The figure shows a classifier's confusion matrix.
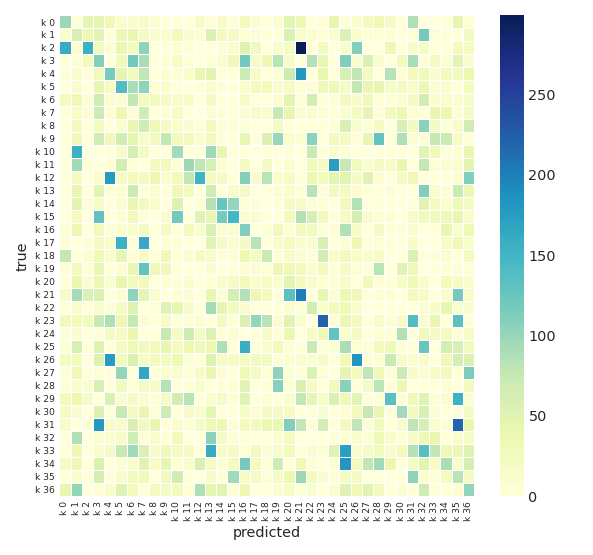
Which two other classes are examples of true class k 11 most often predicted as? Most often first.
k 24, k 1
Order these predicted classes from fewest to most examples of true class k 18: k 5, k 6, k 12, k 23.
k 6, k 12, k 5, k 23
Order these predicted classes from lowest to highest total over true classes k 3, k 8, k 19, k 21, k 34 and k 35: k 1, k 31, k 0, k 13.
k 0, k 13, k 1, k 31
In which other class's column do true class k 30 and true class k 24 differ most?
k 27
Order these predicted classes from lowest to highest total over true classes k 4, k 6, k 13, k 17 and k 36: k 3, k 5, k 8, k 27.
k 8, k 27, k 3, k 5
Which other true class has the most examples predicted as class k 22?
k 9
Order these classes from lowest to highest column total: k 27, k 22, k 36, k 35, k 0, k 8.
k 8, k 0, k 27, k 22, k 36, k 35
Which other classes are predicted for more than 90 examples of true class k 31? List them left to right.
k 3, k 20, k 35
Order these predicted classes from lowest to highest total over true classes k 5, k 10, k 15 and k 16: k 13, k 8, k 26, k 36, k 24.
k 8, k 24, k 36, k 26, k 13
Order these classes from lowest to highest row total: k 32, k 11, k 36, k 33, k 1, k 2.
k 32, k 1, k 36, k 11, k 2, k 33
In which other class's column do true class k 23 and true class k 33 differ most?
k 13
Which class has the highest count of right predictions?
k 23
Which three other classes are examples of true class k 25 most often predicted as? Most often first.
k 16, k 32, k 14
